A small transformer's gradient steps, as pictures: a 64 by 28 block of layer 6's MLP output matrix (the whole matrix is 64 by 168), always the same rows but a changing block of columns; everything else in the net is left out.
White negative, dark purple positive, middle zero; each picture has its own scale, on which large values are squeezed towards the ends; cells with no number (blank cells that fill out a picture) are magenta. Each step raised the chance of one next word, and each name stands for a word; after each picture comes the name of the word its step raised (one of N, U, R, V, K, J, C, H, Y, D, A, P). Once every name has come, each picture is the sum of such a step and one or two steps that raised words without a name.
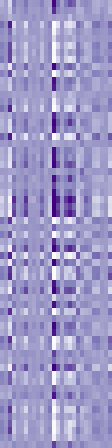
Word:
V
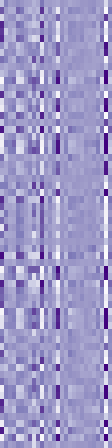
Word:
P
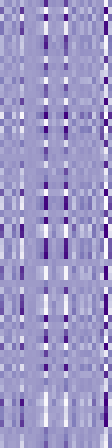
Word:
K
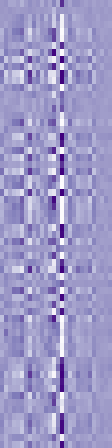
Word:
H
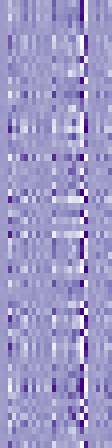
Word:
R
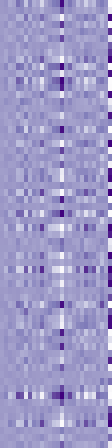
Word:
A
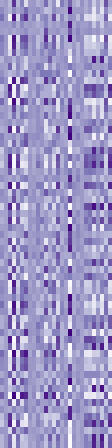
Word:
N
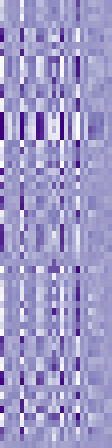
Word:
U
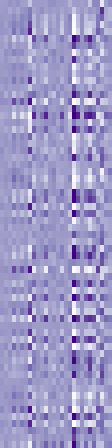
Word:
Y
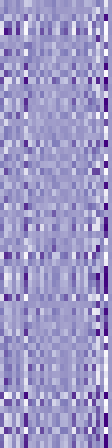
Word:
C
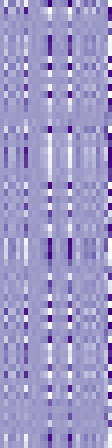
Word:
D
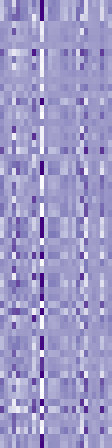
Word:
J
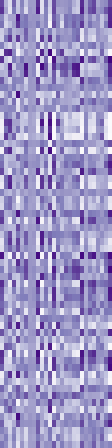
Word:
U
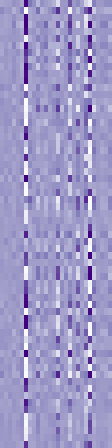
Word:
V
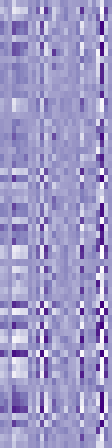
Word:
J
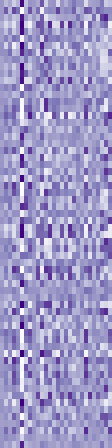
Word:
K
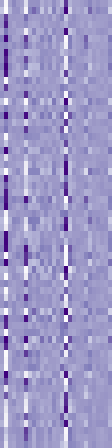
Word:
Y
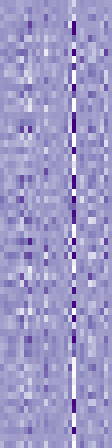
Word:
H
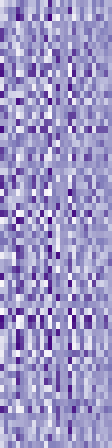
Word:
J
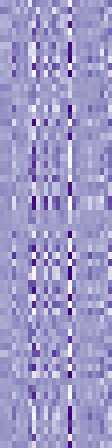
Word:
V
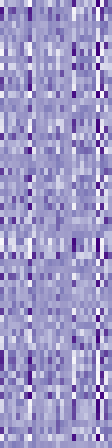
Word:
D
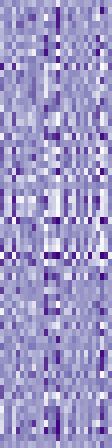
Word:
V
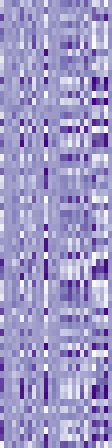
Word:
P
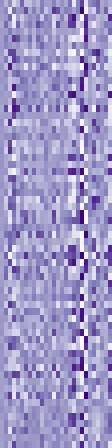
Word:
V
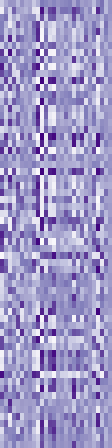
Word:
H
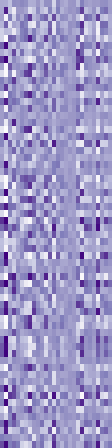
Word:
C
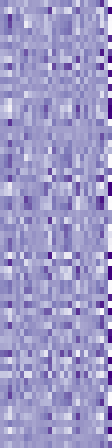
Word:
V
